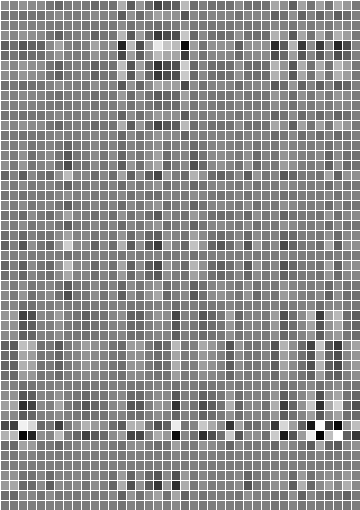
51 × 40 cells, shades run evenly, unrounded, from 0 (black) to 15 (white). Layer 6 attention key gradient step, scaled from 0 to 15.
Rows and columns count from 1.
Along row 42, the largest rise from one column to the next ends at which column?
37
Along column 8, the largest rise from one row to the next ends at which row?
18
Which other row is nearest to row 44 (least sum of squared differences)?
41
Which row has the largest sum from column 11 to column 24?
43
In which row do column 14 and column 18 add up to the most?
44
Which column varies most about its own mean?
38
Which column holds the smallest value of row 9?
21
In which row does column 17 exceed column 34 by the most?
5
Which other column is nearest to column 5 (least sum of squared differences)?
1
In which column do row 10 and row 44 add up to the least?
20
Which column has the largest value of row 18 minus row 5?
14
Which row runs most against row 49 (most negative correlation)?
50
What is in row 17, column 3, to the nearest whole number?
9
